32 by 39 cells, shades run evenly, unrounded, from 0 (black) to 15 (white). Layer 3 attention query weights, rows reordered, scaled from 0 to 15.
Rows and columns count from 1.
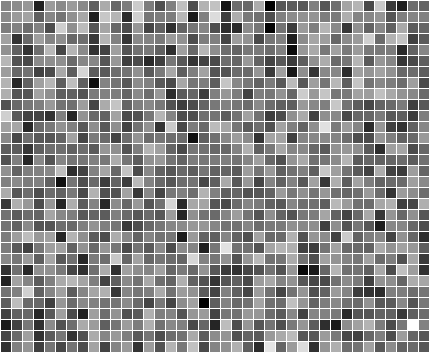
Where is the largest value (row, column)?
30, 38
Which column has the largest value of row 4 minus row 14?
34
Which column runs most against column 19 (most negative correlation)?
21
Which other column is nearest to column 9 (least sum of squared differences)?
12
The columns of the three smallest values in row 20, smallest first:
17, 35, 32
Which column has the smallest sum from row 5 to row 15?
3
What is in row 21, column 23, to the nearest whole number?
8
